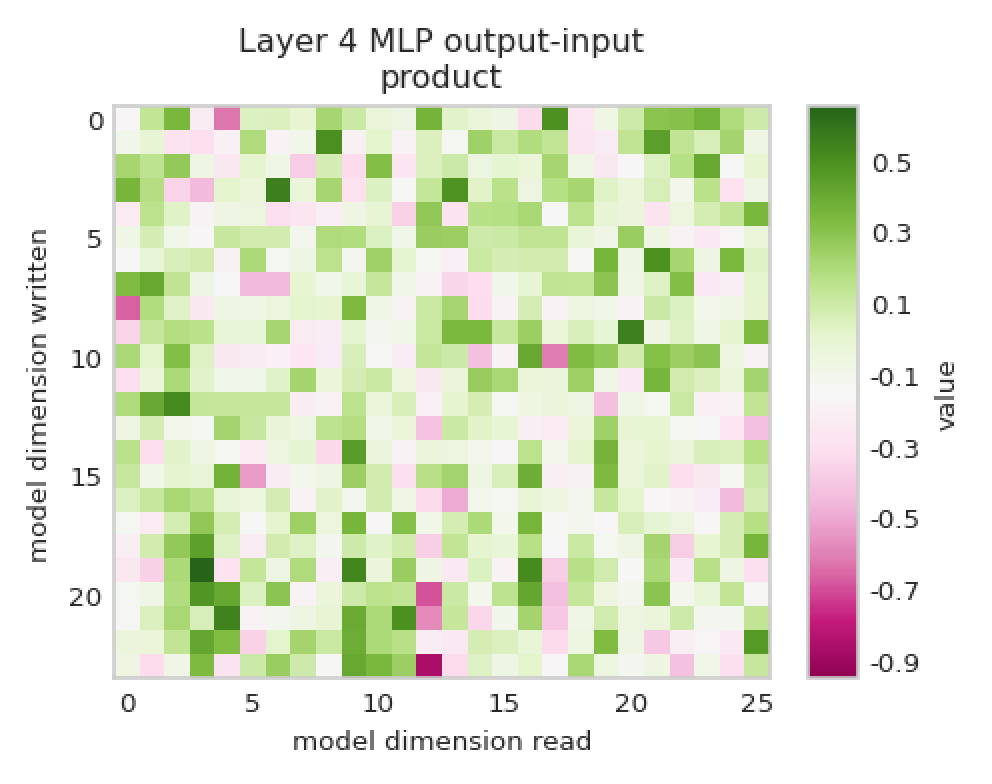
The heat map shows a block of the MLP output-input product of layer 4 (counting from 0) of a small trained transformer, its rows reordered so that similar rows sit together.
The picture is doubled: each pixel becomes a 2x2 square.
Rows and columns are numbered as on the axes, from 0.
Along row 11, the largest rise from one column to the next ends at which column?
21
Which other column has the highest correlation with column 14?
15
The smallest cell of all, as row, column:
23, 12
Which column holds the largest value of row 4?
25
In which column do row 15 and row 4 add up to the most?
16
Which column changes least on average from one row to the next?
10
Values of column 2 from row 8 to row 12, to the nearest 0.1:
0 0.2 0.3 0.2 0.5
